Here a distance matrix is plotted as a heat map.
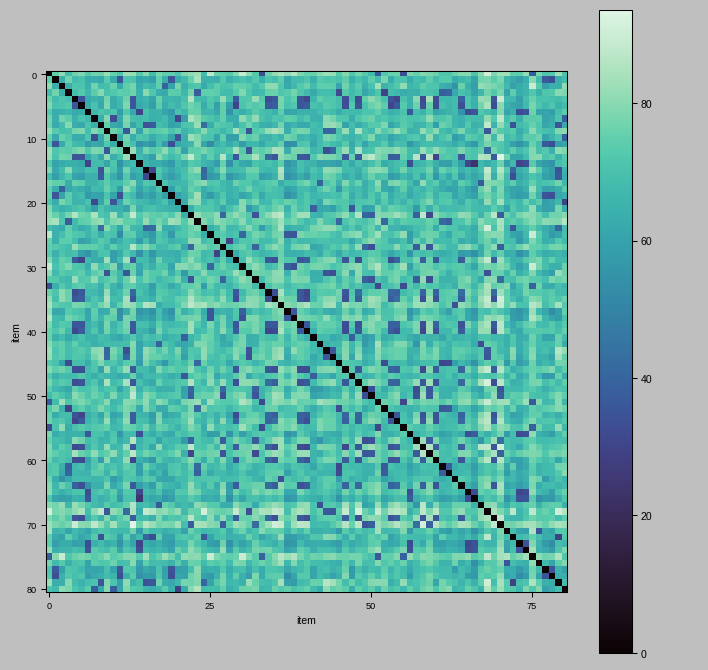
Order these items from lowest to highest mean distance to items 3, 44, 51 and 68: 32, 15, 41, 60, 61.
61, 41, 32, 60, 15
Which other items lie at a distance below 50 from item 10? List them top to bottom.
7, 20, 80
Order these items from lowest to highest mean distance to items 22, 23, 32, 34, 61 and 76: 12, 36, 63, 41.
41, 63, 12, 36
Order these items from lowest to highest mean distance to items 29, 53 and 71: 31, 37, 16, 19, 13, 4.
4, 13, 16, 19, 37, 31
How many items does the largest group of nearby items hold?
16
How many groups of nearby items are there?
16
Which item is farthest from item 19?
23
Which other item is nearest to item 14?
66
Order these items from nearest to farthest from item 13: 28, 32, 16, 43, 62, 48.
48, 16, 28, 62, 43, 32
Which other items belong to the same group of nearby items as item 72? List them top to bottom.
8, 15, 16, 24, 79
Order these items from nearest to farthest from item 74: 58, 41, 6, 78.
6, 78, 41, 58
